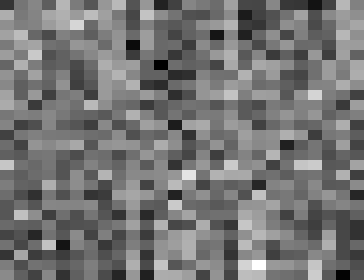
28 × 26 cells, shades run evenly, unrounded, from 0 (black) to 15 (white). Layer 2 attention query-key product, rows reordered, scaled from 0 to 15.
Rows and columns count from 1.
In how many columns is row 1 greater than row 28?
12
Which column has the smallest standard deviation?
15
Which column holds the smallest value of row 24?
3
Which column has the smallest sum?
13
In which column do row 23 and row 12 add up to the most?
10
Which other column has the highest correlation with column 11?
25
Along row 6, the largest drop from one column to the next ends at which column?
4
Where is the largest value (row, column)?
27, 19
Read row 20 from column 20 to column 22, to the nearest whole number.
7 7 6
